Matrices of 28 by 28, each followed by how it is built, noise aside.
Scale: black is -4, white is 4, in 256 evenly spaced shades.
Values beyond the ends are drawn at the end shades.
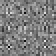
low rank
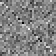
diagonal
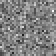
repeating rows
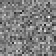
low rank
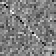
diagonal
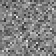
Hankel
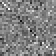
diagonal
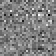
low rank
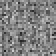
blocks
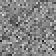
Hankel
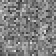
blocks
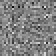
low rank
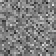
Toeplitz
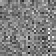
low rank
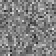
blocks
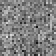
blocks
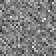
Toeplitz
